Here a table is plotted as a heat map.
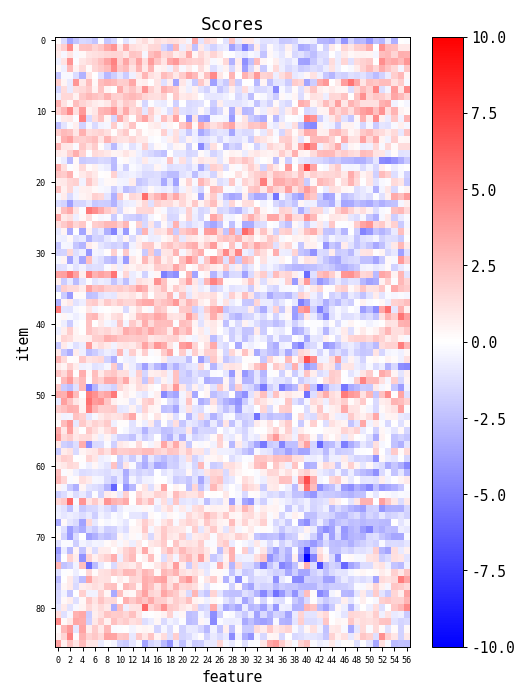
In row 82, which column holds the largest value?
0
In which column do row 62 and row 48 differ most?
40
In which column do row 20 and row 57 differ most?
33
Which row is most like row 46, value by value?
60
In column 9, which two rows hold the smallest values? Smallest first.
63, 27
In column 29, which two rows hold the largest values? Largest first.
30, 28
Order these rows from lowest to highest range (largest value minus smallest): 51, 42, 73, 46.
42, 46, 51, 73
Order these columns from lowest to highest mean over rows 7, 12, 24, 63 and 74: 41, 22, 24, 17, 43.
43, 24, 41, 22, 17
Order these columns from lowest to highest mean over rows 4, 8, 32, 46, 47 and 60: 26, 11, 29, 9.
26, 29, 11, 9
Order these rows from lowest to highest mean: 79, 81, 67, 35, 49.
49, 67, 81, 79, 35
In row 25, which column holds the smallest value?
51
